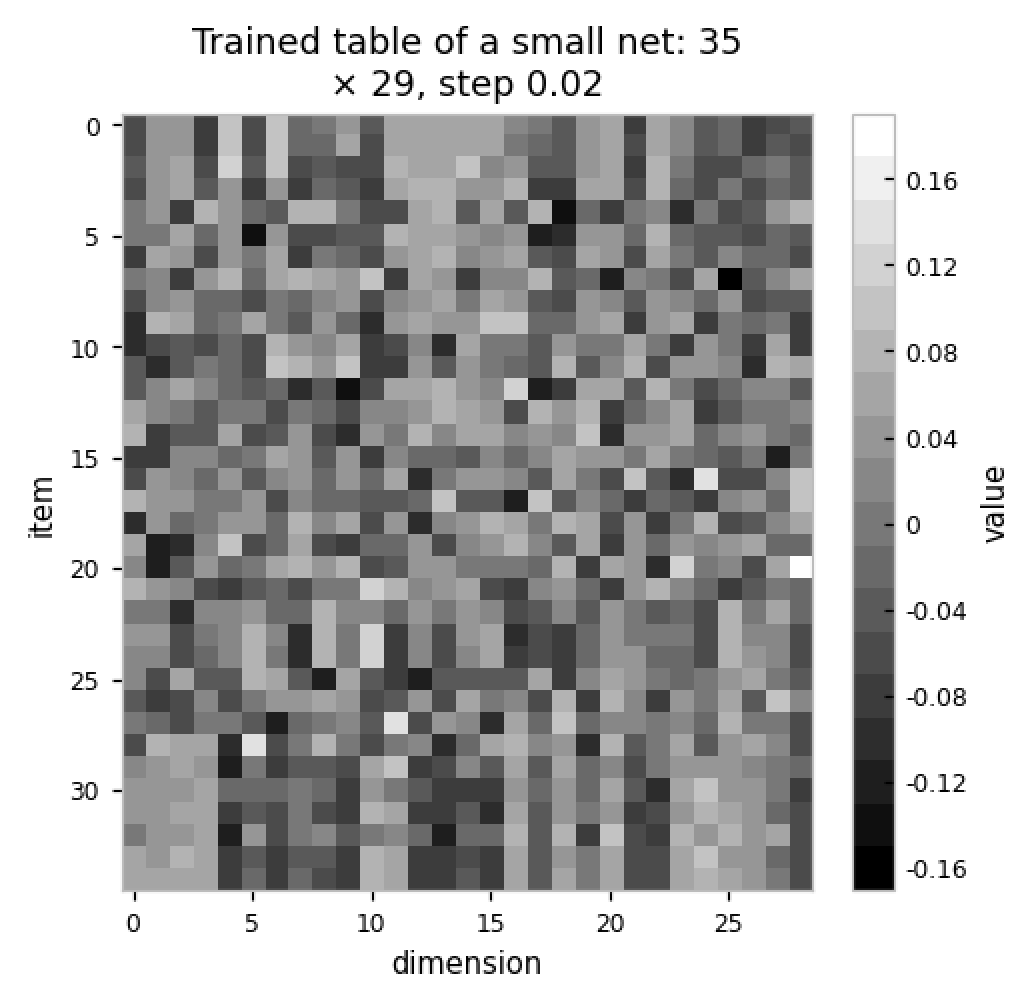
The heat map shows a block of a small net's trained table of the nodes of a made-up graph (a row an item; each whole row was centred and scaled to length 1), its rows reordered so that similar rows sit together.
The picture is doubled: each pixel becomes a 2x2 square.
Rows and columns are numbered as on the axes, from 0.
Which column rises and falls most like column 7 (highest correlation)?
28
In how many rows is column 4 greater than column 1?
15
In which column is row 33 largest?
24
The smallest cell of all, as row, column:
7, 25
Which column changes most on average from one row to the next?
11
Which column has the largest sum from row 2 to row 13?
12
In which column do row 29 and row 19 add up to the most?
16
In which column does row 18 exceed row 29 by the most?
4
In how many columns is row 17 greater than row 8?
13
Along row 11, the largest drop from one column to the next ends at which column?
10
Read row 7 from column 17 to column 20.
0.08 -0.04 -0.02 -0.12
